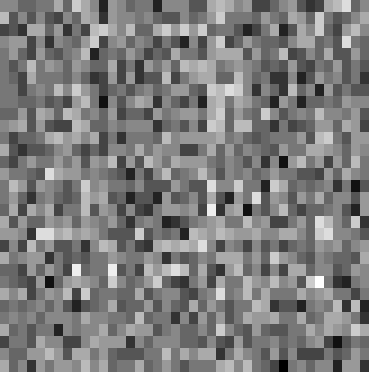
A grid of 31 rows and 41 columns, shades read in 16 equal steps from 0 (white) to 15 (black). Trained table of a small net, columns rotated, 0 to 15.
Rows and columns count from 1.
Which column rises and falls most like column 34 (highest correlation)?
11
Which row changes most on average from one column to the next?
18
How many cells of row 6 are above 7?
24
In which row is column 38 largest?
29
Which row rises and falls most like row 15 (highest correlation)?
30
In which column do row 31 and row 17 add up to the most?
4
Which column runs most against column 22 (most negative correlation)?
14
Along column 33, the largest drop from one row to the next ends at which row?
6
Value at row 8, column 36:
13
